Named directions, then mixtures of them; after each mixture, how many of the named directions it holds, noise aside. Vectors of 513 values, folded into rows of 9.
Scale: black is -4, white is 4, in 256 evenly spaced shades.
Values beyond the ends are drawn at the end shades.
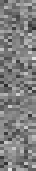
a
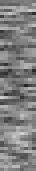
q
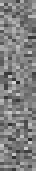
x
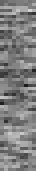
one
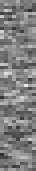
two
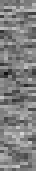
two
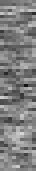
one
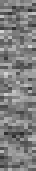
three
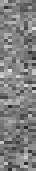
two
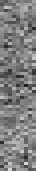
two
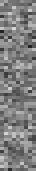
three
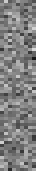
one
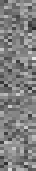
one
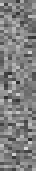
one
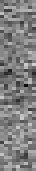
three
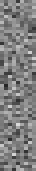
two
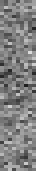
three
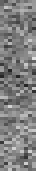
two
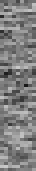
two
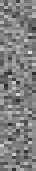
two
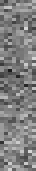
two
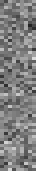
one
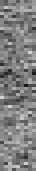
three
